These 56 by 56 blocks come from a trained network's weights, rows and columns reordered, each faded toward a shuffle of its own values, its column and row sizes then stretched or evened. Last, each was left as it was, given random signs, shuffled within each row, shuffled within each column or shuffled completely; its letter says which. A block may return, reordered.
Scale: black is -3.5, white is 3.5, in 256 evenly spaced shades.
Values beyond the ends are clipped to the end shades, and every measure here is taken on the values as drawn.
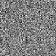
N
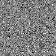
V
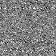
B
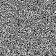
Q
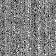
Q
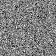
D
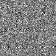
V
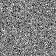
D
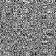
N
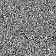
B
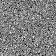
D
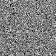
Q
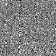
V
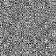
N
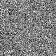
Q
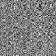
N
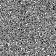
D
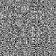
N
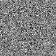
V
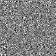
V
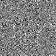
V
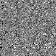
V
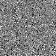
V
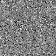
B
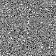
V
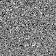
B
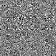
N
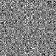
N
